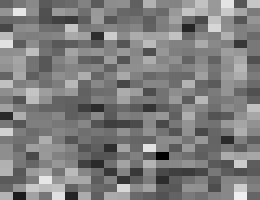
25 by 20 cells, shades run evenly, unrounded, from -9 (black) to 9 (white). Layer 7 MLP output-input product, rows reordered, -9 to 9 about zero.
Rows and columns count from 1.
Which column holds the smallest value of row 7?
12
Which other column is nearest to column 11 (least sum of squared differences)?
14
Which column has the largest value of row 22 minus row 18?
6
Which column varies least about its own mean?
11
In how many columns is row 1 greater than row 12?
9
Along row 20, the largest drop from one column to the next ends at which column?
13
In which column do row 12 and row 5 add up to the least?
8
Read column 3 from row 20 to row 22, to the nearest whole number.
-4 -2 2
